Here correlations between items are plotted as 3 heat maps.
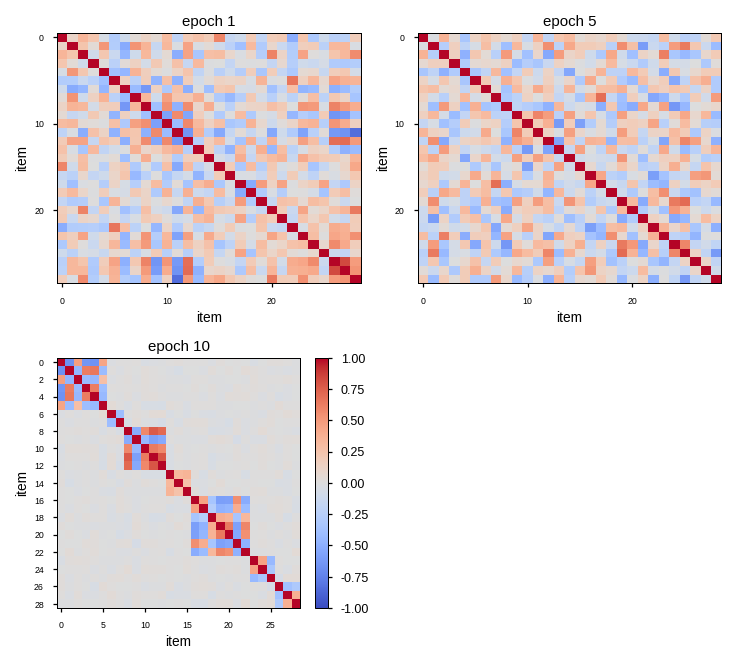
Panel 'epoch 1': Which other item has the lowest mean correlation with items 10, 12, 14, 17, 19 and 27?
11
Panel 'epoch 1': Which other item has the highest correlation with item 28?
20
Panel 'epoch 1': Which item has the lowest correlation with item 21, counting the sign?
18
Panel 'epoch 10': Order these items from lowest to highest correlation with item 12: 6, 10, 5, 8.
5, 6, 10, 8
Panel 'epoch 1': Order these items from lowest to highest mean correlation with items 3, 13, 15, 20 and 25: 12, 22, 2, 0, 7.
22, 7, 12, 2, 0
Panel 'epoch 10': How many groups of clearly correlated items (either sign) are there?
7
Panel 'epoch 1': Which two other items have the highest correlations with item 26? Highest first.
27, 12
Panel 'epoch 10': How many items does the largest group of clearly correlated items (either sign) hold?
7
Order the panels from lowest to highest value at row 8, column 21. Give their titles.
epoch 10, epoch 1, epoch 5
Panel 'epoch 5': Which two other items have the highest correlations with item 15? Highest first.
13, 24
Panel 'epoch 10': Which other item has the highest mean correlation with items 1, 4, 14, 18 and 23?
3
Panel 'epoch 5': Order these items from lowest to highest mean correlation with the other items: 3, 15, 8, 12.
8, 3, 15, 12
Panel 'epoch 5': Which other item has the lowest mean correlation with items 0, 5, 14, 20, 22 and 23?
4
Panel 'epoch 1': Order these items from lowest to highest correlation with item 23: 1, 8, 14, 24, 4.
4, 1, 24, 14, 8
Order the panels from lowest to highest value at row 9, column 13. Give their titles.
epoch 5, epoch 10, epoch 1
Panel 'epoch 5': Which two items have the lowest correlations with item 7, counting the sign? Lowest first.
22, 23
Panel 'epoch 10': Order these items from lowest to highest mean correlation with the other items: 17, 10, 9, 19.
9, 17, 19, 10
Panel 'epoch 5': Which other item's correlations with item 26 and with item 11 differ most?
19
